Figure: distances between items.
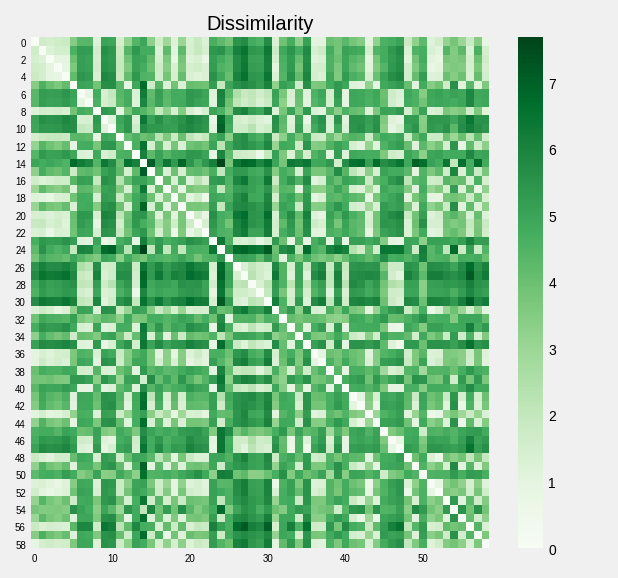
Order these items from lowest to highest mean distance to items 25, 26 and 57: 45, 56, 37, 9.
9, 37, 45, 56
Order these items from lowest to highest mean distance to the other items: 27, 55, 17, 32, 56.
17, 55, 56, 32, 27
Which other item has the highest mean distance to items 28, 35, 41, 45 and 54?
24
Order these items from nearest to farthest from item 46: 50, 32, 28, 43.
28, 50, 32, 43
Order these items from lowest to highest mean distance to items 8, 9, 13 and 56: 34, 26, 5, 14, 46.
46, 26, 34, 5, 14
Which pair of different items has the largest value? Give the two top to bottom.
14, 24
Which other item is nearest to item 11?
8
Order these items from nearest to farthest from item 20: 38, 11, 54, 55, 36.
36, 11, 55, 54, 38
